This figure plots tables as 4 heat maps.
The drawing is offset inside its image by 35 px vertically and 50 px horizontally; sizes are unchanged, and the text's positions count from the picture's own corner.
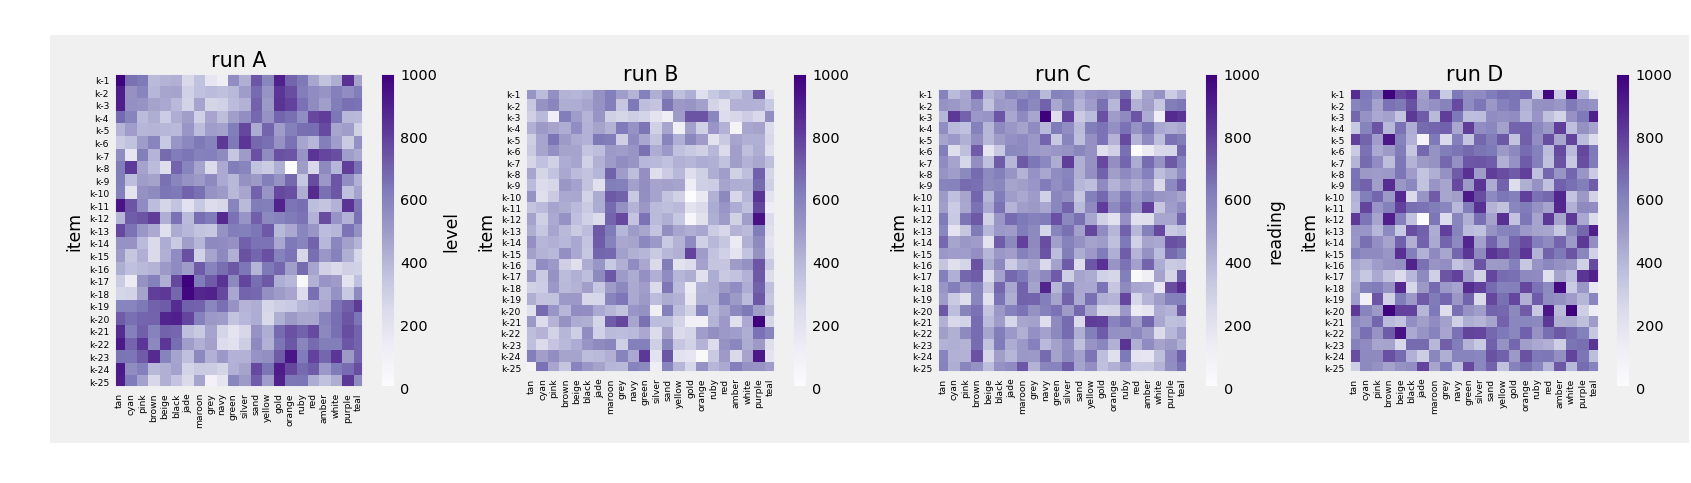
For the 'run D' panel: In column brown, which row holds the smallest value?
k-19
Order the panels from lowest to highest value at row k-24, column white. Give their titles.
run C, run B, run A, run D
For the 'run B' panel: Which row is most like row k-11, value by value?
k-8
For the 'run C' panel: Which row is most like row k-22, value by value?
k-8
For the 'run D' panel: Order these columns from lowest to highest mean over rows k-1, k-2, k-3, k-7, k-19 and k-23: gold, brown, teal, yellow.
brown, yellow, teal, gold
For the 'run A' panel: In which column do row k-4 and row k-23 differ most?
brown
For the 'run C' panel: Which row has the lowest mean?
k-6
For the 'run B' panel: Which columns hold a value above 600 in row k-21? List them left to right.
maroon, grey, green, purple
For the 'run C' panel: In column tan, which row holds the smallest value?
k-16
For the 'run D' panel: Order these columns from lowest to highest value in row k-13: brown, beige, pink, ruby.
beige, pink, ruby, brown
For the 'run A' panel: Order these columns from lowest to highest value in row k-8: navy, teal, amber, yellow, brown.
yellow, brown, navy, amber, teal
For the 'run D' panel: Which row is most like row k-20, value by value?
k-1
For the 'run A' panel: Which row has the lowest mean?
k-8
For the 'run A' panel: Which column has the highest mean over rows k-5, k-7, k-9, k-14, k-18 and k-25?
red
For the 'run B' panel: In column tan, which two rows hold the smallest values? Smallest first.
k-25, k-20
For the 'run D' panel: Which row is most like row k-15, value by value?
k-8
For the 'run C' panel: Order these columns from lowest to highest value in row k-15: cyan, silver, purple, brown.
cyan, brown, silver, purple
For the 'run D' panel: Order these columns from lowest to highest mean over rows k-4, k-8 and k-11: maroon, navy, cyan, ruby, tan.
tan, ruby, navy, maroon, cyan
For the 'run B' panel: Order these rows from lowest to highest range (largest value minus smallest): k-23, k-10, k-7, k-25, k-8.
k-7, k-23, k-8, k-25, k-10
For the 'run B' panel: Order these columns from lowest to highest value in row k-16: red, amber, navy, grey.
red, grey, amber, navy
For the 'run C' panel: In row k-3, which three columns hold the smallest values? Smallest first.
white, green, sand
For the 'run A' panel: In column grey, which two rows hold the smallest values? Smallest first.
k-25, k-1
